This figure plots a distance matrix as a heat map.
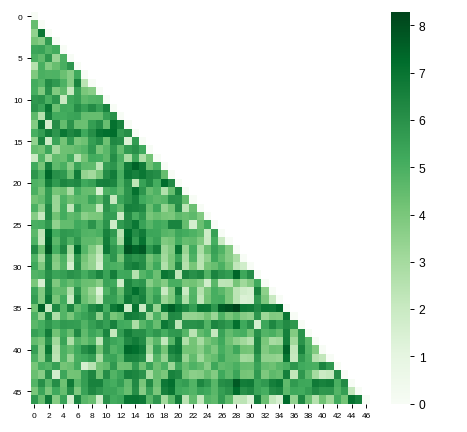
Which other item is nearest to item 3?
43
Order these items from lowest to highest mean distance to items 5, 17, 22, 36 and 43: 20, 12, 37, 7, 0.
0, 7, 12, 37, 20
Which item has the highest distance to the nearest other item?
19
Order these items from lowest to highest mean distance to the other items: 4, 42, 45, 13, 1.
1, 42, 4, 45, 13
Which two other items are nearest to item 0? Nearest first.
17, 6
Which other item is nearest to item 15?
13
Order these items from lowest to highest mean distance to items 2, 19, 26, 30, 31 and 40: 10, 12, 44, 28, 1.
1, 12, 28, 10, 44
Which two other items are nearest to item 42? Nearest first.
7, 8
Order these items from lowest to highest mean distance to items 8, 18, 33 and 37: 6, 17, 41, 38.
41, 17, 38, 6
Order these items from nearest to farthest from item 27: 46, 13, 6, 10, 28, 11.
28, 46, 11, 6, 10, 13
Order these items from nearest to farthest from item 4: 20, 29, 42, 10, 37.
10, 42, 29, 37, 20
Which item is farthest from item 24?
35
